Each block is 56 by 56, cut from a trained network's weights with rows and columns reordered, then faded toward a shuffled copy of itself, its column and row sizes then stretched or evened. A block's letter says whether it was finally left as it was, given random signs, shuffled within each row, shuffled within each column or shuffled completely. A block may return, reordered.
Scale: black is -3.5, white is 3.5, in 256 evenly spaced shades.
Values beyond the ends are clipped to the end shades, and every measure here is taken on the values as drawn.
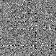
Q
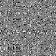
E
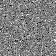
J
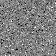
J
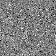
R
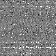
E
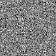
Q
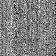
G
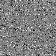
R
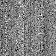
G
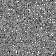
J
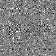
Q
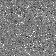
J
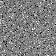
J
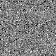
R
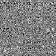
E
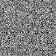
Q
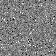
J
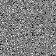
G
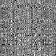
E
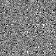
Q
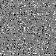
Q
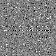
Q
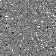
G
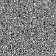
Q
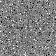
J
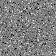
J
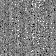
G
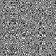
E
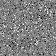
J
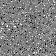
J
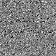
R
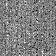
G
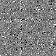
Q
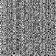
E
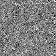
G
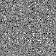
Q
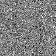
G
